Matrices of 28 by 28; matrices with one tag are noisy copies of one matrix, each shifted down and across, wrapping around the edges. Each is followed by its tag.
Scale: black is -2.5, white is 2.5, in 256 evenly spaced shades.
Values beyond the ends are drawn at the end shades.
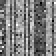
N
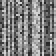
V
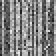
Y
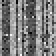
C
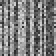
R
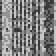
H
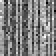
Y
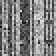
H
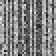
Y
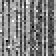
Y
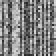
V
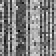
H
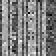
N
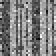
C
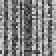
R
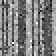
C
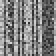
N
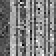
N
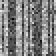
C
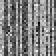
Y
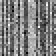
V
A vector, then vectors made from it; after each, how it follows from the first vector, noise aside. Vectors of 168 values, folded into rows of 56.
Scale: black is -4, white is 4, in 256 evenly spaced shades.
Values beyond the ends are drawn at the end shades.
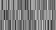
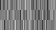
negated, partly zeroed.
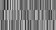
reversed.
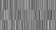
negated, shrunk.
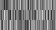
wrapped around.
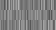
reversed, shrunk.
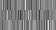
negated, partly zeroed.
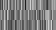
sign-scrambled.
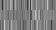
partly zeroed.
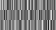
sign-scrambled.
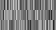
reversed.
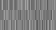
negated, shrunk.
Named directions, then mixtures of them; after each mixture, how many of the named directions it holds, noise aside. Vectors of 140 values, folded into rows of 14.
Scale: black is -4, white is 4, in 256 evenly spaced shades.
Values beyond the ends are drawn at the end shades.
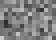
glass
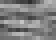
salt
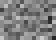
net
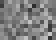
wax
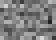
two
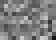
four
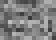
four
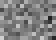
one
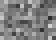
four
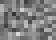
four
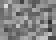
three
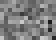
four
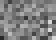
three
